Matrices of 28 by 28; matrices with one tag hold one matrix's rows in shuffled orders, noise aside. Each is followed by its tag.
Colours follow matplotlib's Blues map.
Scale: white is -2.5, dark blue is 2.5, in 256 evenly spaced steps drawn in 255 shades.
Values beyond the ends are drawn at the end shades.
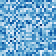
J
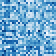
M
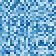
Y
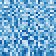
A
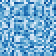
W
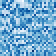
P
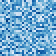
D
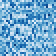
P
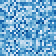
J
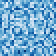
W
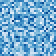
W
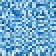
D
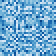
J
